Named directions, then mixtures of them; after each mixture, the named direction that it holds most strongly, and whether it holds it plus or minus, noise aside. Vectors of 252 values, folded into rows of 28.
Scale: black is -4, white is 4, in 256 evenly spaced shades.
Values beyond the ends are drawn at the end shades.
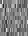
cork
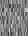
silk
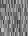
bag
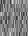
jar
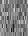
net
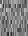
cork, plus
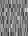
silk, plus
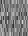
jar, plus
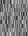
jar, plus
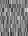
silk, plus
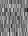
silk, minus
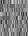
jar, plus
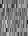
cork, minus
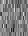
net, plus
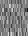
silk, minus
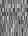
net, minus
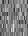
net, minus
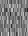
silk, minus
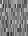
cork, plus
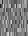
cork, minus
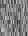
bag, plus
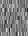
silk, minus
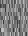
bag, plus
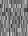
silk, minus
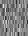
cork, minus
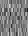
silk, minus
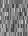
net, plus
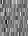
cork, plus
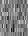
net, plus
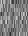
jar, minus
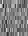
cork, plus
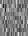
cork, plus
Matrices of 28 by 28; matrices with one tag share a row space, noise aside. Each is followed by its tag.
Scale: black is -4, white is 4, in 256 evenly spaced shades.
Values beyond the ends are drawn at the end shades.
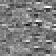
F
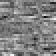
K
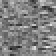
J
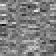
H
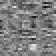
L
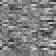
J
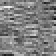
K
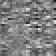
F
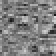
J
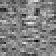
H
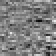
F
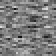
L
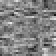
K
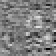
F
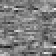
K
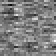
K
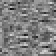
J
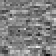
F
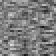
J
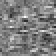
J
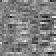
J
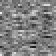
L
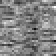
K
